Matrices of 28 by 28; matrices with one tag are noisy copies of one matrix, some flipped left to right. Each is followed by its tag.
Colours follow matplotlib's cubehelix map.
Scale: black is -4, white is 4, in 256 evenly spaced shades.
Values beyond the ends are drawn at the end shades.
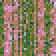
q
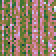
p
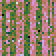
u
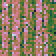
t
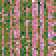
p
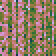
p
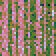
p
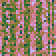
u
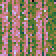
t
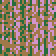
p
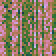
q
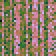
p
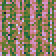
u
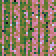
p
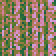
p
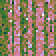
t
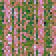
q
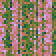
q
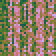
t
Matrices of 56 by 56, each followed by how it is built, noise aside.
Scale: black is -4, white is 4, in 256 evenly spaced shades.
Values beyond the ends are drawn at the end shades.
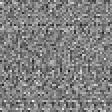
repeating columns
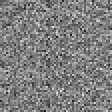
repeating rows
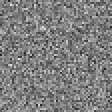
noise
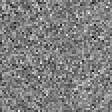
repeating rows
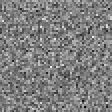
repeating columns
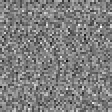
repeating columns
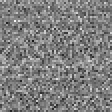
repeating columns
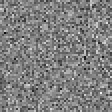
noise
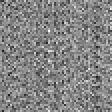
repeating rows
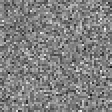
noise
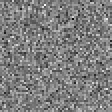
noise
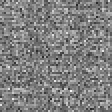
blocks
